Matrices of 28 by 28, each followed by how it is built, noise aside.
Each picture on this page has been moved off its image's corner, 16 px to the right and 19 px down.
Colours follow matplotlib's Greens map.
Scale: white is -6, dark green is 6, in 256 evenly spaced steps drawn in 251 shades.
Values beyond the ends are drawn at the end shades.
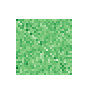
diagonal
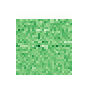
uneven rows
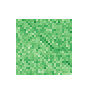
Toeplitz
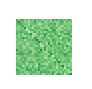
diagonal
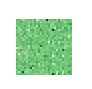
sparse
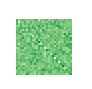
diagonal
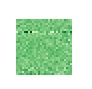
uneven rows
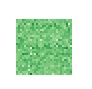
uneven rows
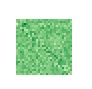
banded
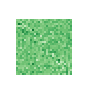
banded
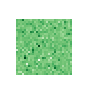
sparse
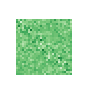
banded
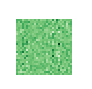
uneven columns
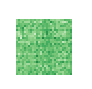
blocks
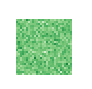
noise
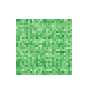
blocks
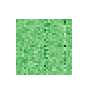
uneven columns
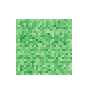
blocks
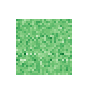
uneven rows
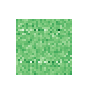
uneven rows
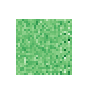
uneven columns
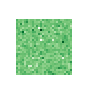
sparse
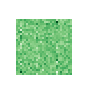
uneven columns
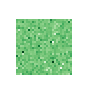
sparse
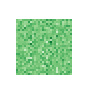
uneven columns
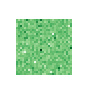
sparse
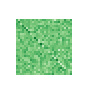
diagonal
